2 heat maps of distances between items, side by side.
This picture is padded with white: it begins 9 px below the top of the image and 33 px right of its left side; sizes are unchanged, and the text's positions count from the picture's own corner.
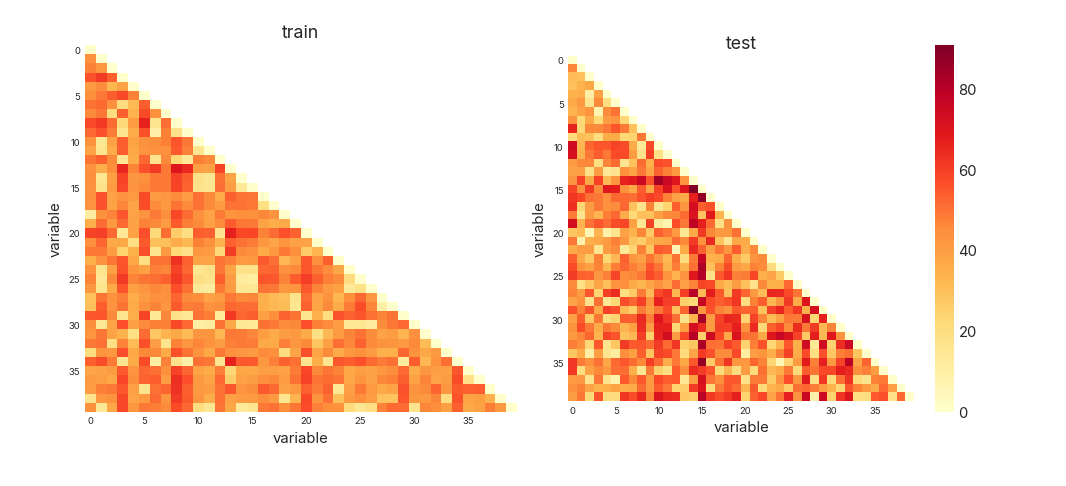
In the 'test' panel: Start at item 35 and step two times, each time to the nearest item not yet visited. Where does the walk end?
23
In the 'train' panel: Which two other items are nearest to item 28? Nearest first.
27, 19
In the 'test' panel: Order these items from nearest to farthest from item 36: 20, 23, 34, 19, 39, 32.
19, 23, 20, 34, 39, 32
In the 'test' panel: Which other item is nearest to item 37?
5
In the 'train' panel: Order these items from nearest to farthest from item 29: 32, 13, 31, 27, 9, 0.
9, 31, 32, 27, 0, 13
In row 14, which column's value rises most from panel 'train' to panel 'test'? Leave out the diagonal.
15
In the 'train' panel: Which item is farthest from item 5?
8
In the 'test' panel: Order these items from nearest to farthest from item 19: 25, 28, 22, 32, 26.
26, 25, 22, 28, 32
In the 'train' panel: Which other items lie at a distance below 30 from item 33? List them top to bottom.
0, 18, 38
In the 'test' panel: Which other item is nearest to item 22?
12
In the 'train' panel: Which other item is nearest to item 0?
18
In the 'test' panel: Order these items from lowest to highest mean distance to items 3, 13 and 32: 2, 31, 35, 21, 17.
2, 31, 21, 17, 35
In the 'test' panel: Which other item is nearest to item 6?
3
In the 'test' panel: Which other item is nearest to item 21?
1
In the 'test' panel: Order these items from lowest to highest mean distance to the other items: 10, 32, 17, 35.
17, 35, 10, 32
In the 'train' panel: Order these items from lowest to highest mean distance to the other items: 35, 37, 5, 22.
22, 35, 37, 5
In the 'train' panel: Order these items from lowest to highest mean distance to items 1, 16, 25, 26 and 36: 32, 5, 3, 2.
2, 32, 5, 3
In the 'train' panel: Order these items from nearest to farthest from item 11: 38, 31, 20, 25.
25, 38, 31, 20
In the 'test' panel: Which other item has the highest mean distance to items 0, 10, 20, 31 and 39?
15
